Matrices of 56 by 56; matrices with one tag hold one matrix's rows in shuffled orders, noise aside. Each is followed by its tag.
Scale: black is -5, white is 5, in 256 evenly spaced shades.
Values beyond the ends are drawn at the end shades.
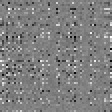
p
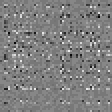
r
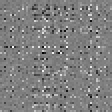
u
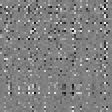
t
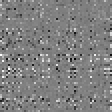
p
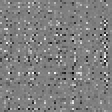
t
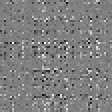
u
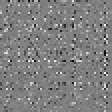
t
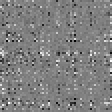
p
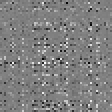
u
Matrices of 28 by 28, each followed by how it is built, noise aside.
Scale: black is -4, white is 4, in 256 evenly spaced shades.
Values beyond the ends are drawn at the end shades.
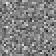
repeating rows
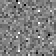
sparse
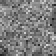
smooth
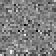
uneven rows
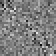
banded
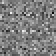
uneven rows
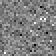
sparse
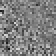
lower triangular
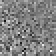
lower triangular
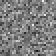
repeating rows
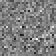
uneven rows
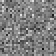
low rank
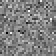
uneven rows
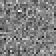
uneven rows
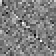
diagonal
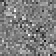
banded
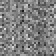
repeating rows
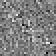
banded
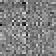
low rank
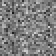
repeating rows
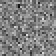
repeating rows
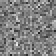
repeating rows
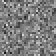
repeating rows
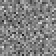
repeating rows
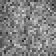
smooth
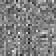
low rank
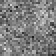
smooth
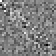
banded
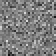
repeating rows
